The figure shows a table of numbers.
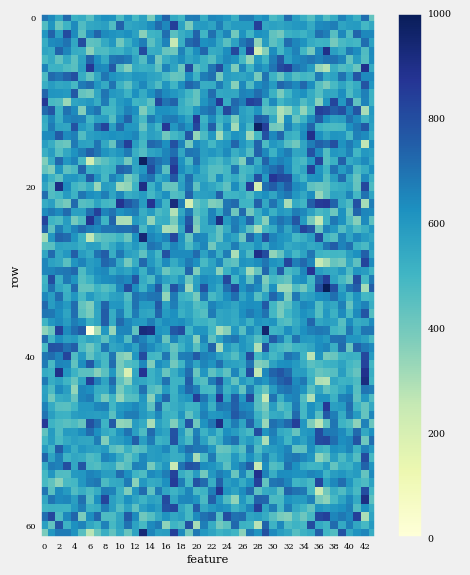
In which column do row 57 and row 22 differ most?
42
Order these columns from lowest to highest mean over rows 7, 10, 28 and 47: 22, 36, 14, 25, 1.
36, 14, 25, 1, 22
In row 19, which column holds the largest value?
30
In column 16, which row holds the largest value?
13
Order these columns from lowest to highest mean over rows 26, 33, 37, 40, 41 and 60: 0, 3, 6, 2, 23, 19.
6, 23, 0, 19, 3, 2
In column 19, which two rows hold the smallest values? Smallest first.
22, 32
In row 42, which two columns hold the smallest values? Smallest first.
11, 28
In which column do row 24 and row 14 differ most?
23
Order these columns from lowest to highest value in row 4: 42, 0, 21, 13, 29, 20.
29, 42, 0, 20, 21, 13
